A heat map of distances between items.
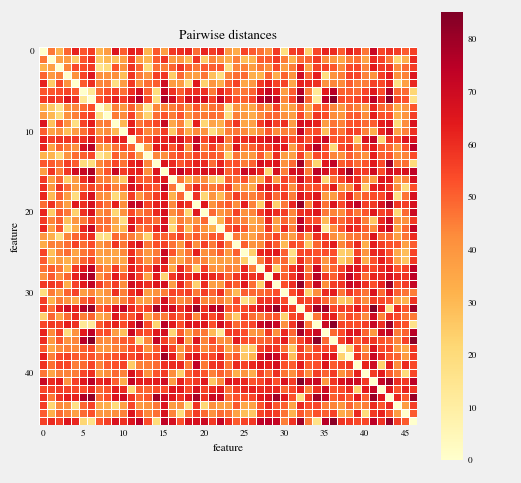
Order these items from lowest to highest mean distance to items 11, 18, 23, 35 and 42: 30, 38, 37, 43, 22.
22, 37, 30, 38, 43
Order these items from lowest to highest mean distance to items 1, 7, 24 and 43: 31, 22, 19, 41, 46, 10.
31, 10, 22, 19, 46, 41
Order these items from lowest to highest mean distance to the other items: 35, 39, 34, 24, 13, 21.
13, 21, 24, 35, 39, 34
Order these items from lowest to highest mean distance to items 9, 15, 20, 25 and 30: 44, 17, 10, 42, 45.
44, 10, 45, 17, 42
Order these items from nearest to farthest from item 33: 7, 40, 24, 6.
24, 7, 40, 6
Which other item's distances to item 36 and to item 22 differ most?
35
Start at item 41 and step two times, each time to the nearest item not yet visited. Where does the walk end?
10
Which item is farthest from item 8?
41
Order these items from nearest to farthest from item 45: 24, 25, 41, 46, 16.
25, 24, 16, 46, 41
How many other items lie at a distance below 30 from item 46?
4
